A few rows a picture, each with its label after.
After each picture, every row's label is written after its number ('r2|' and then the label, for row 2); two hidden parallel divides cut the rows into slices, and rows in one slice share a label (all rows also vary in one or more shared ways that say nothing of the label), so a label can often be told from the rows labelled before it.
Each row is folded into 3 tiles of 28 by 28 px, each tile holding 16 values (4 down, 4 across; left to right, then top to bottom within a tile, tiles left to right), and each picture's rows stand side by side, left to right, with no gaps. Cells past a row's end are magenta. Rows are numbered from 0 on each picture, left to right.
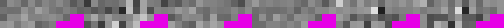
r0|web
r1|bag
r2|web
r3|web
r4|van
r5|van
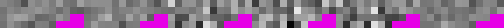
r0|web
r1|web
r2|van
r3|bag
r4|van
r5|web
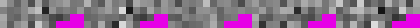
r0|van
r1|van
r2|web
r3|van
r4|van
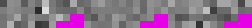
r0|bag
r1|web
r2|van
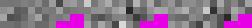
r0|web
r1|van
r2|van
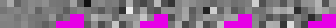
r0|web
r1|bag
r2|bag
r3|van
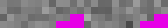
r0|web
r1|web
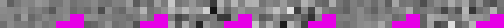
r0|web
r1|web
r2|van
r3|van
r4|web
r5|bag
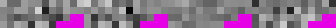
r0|van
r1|van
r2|web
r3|bag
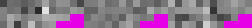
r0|bag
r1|web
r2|van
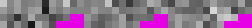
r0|van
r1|web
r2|bag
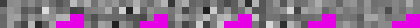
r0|bag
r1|van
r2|bag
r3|van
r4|web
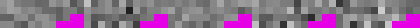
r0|web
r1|van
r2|web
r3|van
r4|bag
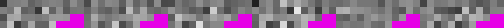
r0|bag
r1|bag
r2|bag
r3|bag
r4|web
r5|bag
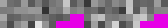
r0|van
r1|bag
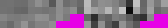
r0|web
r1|van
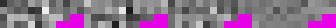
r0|bag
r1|van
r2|bag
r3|web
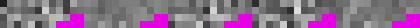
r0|bag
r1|web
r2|bag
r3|bag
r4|web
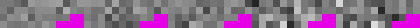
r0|web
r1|web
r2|web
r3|bag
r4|van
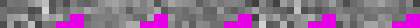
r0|bag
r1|web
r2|web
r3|bag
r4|web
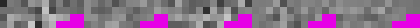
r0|bag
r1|web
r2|bag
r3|web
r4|web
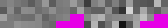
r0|web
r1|bag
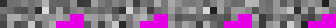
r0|bag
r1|bag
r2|van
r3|van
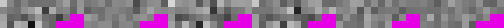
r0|van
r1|web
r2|van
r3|van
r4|web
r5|web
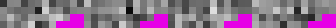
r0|bag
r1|van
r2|bag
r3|van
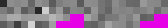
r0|bag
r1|web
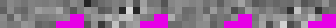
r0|web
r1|bag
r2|web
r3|bag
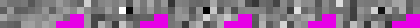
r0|web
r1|van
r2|bag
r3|bag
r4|van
